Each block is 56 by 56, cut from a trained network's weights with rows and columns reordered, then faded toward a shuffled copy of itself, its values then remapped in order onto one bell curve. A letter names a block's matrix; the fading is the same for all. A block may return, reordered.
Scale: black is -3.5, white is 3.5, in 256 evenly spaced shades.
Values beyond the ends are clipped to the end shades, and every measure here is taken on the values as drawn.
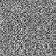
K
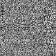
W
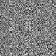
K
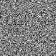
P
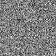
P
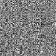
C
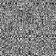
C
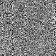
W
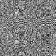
K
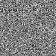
P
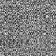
K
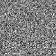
P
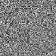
P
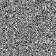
W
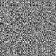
C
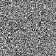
W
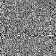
W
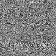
P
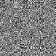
C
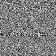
P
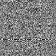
W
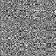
C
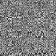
C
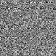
P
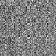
K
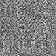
K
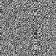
K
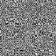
C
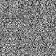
P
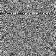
W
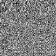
W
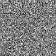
W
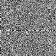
W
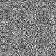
K
